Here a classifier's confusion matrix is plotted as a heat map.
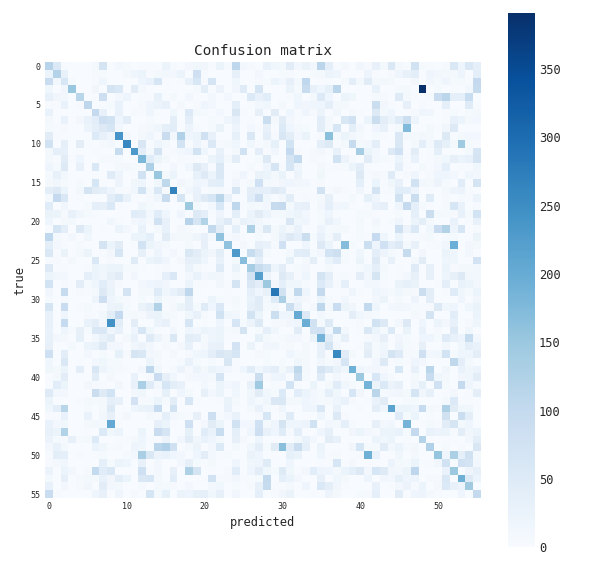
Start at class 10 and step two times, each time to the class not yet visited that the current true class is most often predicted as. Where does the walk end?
28
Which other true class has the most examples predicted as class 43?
23
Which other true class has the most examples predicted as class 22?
17
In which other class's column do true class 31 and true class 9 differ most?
36
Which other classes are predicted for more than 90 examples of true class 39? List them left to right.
13, 32, 49
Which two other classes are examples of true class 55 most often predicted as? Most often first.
0, 13
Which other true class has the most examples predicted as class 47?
52
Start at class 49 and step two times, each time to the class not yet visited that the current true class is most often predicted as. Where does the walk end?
7
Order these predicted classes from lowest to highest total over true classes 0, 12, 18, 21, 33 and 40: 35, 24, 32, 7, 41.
41, 7, 35, 32, 24
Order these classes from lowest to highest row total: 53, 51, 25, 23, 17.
51, 25, 53, 17, 23
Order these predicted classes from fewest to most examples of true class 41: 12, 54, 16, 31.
54, 16, 31, 12
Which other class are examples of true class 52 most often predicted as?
18
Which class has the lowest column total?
3
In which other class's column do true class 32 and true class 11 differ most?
40
